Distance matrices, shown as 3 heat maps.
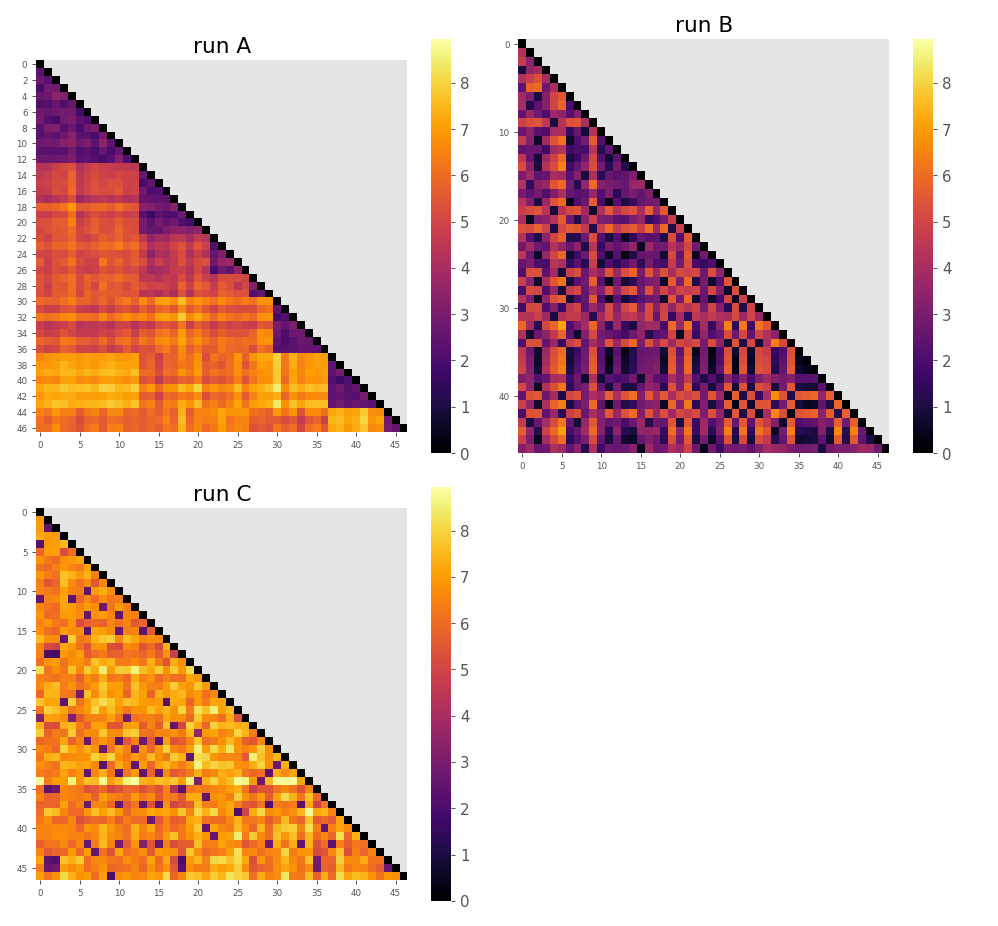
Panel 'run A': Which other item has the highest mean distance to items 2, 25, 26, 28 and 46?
41
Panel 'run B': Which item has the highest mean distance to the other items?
21
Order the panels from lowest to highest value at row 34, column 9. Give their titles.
run B, run A, run C
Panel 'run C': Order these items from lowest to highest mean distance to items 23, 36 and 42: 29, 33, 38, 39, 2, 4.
29, 33, 39, 4, 2, 38
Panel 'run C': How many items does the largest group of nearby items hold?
8
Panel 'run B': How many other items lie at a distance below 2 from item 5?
6
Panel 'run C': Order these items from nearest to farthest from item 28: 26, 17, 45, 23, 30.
45, 23, 17, 26, 30
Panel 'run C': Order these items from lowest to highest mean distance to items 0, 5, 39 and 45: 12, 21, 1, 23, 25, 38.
23, 1, 21, 12, 38, 25
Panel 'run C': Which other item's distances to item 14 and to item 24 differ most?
16
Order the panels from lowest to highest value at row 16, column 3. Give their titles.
run C, run B, run A
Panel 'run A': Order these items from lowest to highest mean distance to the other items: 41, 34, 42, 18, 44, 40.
34, 18, 40, 42, 44, 41
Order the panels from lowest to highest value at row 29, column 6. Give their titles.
run B, run C, run A
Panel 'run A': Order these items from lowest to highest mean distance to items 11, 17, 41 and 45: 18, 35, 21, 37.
21, 37, 18, 35
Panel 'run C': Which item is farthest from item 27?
31
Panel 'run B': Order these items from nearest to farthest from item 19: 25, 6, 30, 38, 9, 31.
9, 31, 30, 38, 25, 6
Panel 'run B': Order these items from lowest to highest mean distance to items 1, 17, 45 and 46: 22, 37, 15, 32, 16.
22, 15, 37, 16, 32
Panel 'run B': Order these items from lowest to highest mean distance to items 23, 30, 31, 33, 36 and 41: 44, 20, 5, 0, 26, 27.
27, 20, 44, 0, 26, 5
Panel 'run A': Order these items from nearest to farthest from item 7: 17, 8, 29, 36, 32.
8, 17, 36, 29, 32
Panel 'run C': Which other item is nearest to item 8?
32
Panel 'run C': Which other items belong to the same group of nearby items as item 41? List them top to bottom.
22
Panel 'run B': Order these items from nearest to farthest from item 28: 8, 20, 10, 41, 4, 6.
8, 10, 4, 6, 20, 41
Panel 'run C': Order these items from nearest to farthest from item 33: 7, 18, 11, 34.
18, 11, 7, 34
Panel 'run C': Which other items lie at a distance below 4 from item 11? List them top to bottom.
0, 4, 26
